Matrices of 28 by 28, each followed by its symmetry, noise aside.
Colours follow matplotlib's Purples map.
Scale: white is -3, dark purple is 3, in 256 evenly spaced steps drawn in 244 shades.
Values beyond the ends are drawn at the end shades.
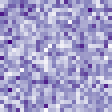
symmetric.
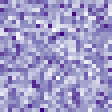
no symmetry.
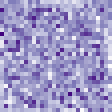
symmetric across the other diagonal.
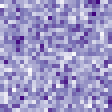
no symmetry.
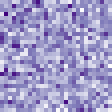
symmetric.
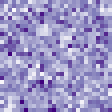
no symmetry.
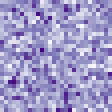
antisymmetric.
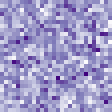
same after a half turn.
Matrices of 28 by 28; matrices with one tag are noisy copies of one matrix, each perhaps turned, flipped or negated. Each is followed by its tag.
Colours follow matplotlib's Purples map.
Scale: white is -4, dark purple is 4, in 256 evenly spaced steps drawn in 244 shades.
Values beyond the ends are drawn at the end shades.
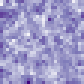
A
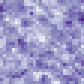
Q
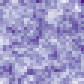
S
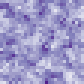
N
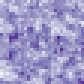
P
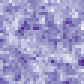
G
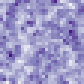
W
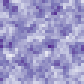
N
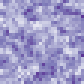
W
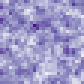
W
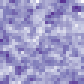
S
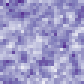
Q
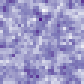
A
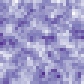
N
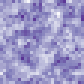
G
